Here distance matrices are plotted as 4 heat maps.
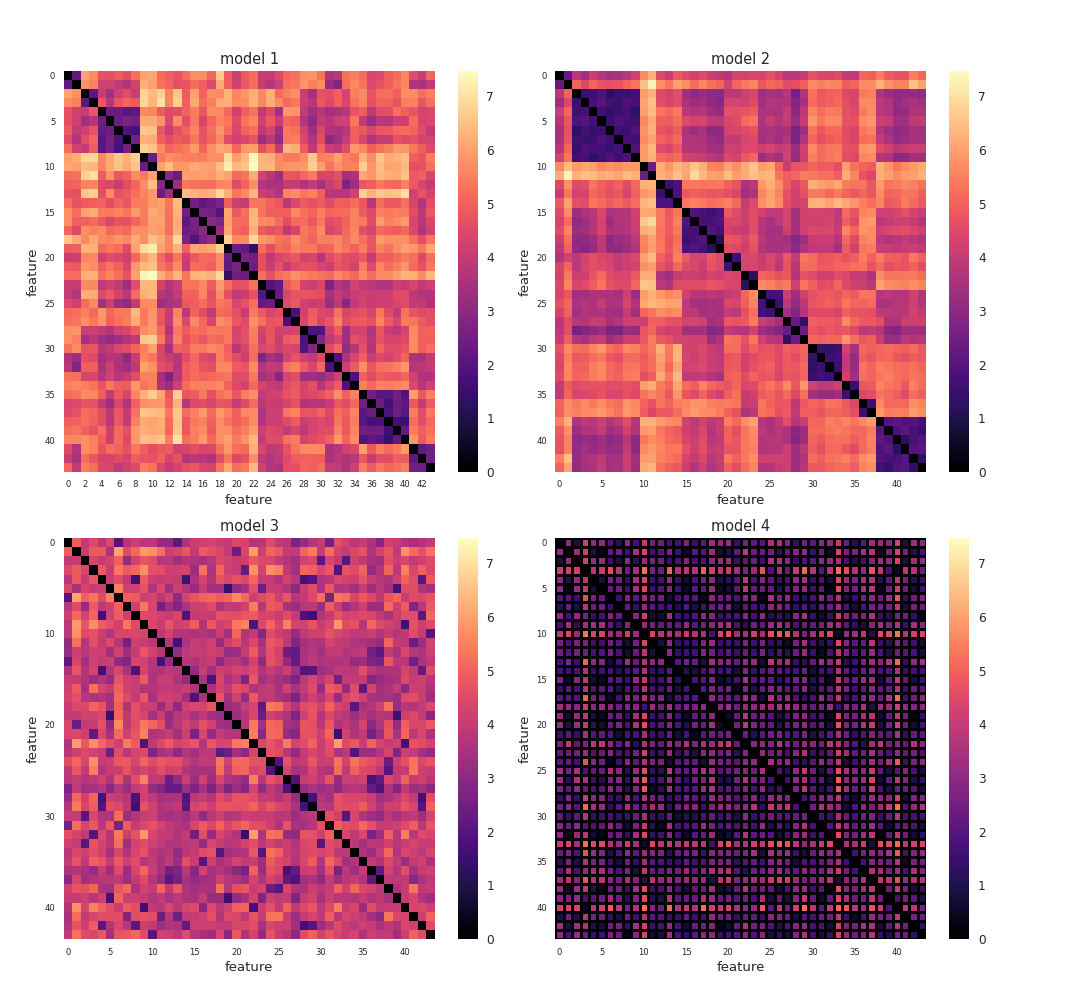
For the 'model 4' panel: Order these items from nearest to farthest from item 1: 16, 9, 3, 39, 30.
30, 16, 39, 9, 3
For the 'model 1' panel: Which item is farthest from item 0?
18
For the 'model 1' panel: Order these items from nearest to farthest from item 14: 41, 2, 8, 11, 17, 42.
17, 42, 41, 2, 8, 11
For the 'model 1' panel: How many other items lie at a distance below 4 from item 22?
3
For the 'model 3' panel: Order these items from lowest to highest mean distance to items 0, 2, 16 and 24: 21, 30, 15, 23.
30, 15, 23, 21
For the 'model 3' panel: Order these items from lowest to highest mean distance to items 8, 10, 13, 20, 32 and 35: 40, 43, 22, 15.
15, 43, 40, 22
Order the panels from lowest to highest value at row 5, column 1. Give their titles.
model 4, model 3, model 1, model 2
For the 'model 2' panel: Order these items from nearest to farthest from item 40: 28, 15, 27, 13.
28, 27, 15, 13
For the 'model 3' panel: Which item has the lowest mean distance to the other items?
27
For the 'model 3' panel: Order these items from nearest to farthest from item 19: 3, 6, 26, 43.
43, 26, 3, 6
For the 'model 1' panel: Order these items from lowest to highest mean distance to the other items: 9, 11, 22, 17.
17, 11, 22, 9
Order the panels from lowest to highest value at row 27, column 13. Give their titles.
model 3, model 4, model 2, model 1
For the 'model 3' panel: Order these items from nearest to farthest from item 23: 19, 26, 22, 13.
19, 13, 26, 22
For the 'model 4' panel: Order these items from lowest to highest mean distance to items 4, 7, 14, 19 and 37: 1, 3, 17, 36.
1, 17, 36, 3
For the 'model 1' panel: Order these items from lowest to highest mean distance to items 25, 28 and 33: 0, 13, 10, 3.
13, 3, 0, 10
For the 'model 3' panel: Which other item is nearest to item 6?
0
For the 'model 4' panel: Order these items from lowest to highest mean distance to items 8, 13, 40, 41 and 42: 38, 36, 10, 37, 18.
38, 36, 18, 37, 10
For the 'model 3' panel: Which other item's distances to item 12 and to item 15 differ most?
17
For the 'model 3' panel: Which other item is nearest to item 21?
32
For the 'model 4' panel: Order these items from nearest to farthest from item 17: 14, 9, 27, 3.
14, 9, 27, 3
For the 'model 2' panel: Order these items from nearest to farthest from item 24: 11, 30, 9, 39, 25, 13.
25, 9, 39, 30, 13, 11
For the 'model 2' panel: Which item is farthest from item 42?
1
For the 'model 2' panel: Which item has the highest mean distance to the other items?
11
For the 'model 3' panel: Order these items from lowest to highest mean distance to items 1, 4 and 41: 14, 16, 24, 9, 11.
14, 11, 16, 24, 9
